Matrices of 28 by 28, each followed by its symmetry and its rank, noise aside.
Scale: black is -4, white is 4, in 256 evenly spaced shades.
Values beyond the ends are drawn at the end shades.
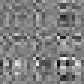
antisymmetric, rank two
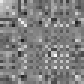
symmetric, rank three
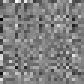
no symmetry, rank three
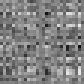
no symmetry, rank two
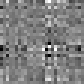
antisymmetric, rank two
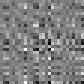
no symmetry, rank two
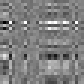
no symmetry, rank one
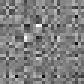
symmetric, rank three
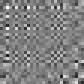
symmetric, rank two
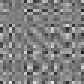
antisymmetric, rank two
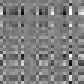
no symmetry, rank one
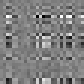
no symmetry, rank one
